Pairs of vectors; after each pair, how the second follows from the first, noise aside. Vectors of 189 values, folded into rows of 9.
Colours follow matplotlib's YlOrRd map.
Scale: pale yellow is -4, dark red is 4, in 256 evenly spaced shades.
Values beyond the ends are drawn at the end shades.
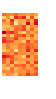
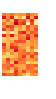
negated.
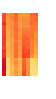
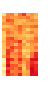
negated.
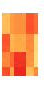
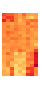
negated, partly zeroed.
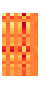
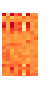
negated, partly zeroed.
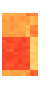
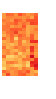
negated, partly zeroed.
